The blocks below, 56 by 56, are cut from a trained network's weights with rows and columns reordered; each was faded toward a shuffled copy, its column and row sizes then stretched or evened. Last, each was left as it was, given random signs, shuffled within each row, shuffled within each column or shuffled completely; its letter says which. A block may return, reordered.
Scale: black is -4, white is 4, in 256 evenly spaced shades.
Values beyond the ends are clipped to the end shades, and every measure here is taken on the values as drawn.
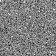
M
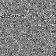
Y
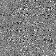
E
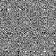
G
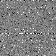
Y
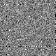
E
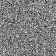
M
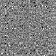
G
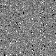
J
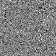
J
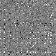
G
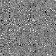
G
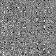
E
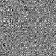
G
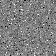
M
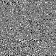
Y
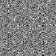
G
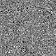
E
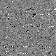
Y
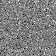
M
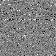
Y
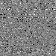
Y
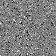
J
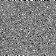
Y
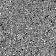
M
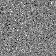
M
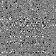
G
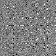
G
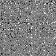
E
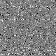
Y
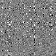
G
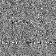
E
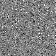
J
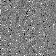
J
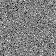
M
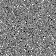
M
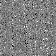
J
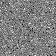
M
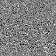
Y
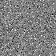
M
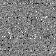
Y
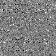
Y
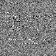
E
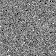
M
